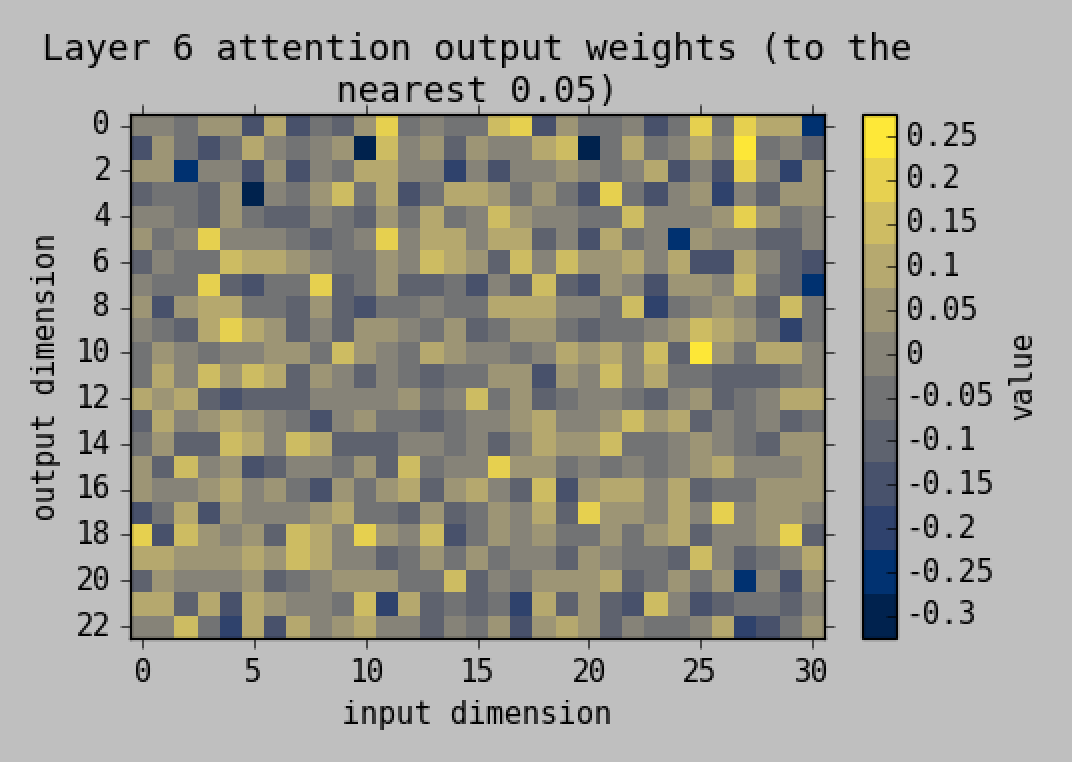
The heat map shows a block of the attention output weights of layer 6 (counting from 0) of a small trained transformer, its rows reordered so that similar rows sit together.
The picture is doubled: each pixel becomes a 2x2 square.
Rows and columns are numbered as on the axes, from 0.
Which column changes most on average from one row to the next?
3
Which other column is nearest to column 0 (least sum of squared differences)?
12
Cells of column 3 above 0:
11
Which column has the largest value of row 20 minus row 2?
14
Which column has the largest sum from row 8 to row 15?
4
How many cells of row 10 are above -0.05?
24
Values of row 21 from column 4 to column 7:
-0.15 0.1 0.05 0
